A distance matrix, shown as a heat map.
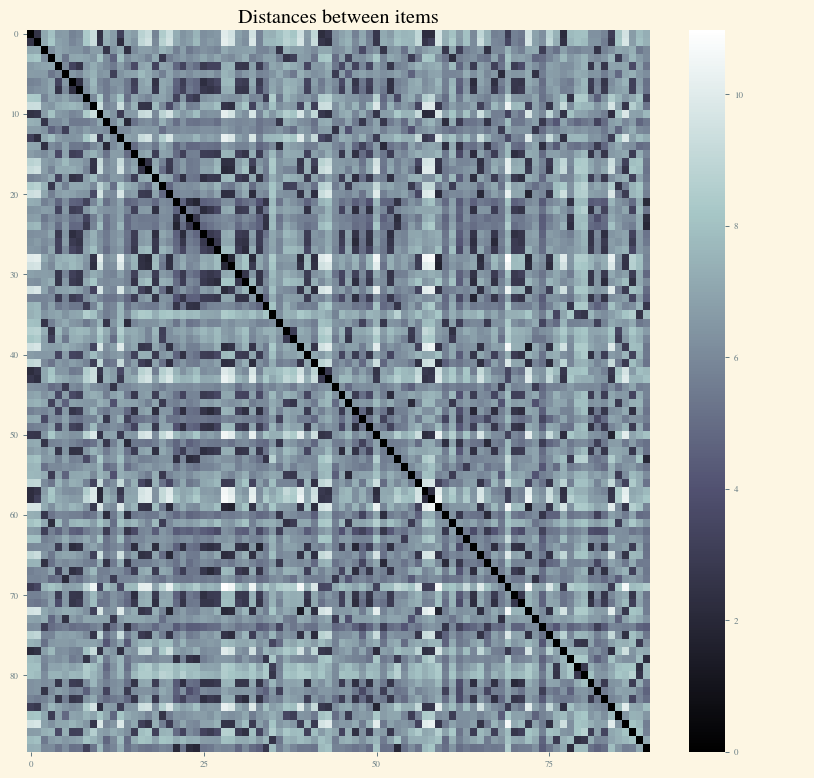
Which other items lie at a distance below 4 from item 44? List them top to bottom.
5, 12, 68, 73
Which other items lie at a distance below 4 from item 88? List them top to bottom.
35, 76, 79, 80
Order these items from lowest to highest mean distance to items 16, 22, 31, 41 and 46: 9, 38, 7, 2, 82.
7, 9, 38, 82, 2
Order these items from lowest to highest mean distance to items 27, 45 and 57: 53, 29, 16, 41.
53, 41, 16, 29
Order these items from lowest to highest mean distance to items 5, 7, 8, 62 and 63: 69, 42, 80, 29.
29, 42, 80, 69
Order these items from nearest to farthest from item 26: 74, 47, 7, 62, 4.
47, 7, 4, 62, 74
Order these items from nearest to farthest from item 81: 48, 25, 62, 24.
25, 62, 24, 48
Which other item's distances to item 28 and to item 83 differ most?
31
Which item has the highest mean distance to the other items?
69
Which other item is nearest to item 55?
46
